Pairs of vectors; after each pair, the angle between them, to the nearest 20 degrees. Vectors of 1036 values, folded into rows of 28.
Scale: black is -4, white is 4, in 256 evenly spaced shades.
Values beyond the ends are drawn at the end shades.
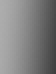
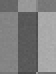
120 degrees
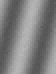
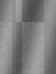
160 degrees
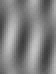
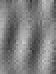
160 degrees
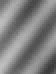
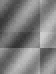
140 degrees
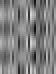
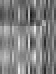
140 degrees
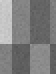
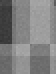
160 degrees
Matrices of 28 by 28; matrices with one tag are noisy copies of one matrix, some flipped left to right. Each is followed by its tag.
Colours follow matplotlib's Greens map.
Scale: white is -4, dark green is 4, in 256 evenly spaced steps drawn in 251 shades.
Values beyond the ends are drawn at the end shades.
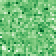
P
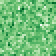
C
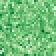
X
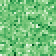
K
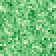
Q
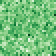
X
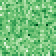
X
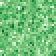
C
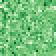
Q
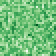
X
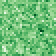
P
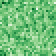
C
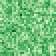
P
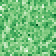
X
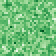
P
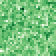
C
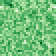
Q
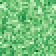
Q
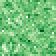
P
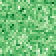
C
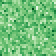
C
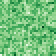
K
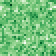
Q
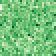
X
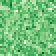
Q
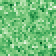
Q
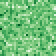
X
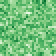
K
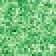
P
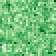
P
